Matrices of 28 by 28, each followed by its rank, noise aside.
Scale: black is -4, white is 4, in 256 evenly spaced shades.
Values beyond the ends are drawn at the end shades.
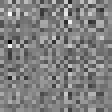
three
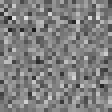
eight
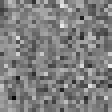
eight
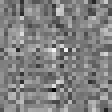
four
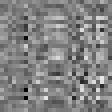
three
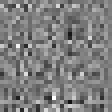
four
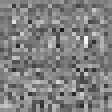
eight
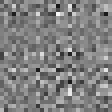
three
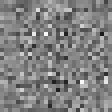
six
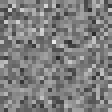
eight
